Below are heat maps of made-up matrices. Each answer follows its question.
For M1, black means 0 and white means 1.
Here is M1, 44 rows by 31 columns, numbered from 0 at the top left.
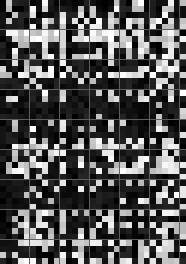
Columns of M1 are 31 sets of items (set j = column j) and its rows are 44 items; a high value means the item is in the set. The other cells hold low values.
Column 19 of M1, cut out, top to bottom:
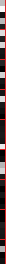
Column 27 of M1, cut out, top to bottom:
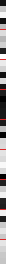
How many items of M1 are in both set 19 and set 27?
7
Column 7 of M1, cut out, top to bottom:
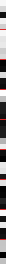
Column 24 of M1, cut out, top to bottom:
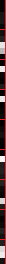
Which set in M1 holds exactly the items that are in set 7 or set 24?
23
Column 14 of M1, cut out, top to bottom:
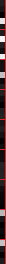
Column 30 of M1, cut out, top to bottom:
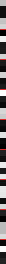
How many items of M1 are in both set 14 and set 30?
4
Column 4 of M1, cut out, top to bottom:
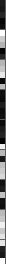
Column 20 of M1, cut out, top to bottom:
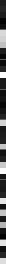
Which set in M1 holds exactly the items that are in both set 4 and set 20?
3
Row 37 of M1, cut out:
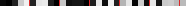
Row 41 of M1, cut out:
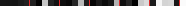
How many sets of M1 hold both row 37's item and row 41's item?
5
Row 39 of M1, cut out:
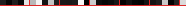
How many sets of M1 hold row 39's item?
8
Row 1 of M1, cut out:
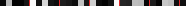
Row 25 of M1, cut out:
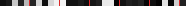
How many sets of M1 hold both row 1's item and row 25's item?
1
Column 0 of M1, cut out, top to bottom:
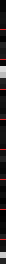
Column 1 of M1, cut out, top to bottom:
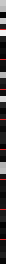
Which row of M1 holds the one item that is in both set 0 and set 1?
12
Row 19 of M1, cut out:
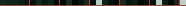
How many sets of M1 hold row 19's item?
3
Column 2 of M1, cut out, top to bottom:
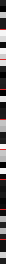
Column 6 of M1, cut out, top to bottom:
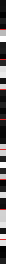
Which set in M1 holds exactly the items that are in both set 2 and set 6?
17
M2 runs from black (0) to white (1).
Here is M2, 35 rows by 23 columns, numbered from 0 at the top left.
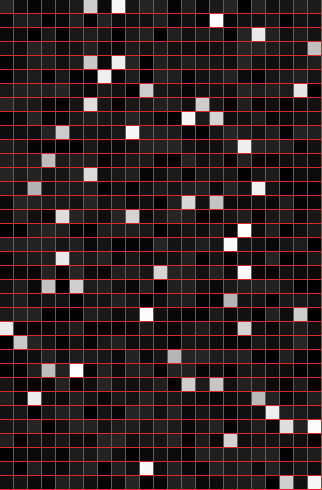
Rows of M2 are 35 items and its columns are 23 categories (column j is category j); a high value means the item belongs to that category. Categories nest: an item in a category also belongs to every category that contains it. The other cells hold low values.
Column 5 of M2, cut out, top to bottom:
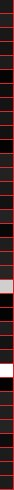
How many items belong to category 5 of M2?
2
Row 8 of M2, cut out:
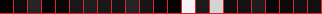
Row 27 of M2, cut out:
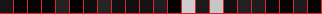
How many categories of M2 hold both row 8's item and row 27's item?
2
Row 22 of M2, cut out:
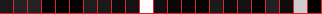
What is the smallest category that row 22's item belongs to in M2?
21
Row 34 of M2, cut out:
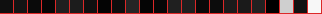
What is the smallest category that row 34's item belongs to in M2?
20
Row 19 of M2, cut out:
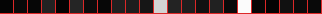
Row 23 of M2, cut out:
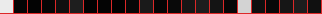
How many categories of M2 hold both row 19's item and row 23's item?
1
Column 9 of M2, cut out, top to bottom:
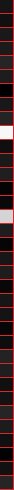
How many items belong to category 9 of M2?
2
